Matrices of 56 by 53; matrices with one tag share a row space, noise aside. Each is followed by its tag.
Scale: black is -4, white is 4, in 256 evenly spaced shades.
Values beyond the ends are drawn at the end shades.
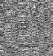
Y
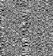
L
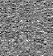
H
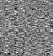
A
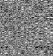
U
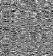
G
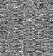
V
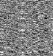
Y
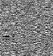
G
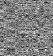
Y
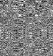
V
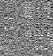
U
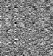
A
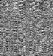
V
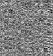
U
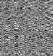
A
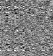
A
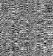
H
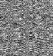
V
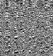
A
